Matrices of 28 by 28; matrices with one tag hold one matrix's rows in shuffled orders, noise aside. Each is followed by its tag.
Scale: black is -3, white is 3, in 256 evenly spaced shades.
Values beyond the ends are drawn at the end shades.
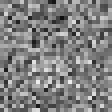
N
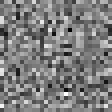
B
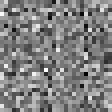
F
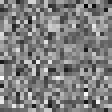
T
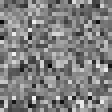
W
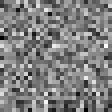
T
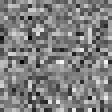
W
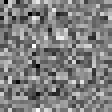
N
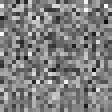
T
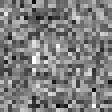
N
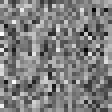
F
